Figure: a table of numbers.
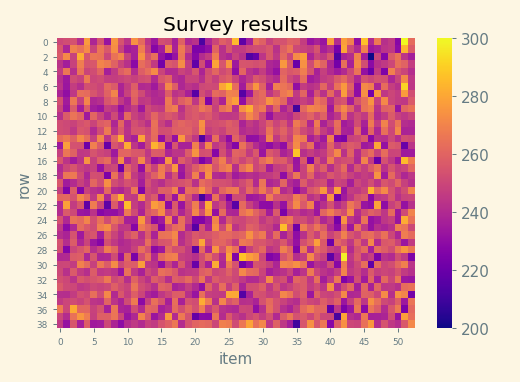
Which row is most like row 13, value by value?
21
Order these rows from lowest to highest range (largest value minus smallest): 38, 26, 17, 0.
26, 17, 38, 0
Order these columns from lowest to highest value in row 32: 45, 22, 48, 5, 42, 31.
42, 45, 22, 5, 48, 31
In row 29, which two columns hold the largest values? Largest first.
42, 27
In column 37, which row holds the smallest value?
16
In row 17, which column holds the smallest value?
9
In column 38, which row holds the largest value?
27
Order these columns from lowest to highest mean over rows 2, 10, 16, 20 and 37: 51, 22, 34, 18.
22, 34, 18, 51
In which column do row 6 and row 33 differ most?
25
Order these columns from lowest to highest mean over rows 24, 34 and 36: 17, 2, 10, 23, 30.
10, 30, 17, 23, 2
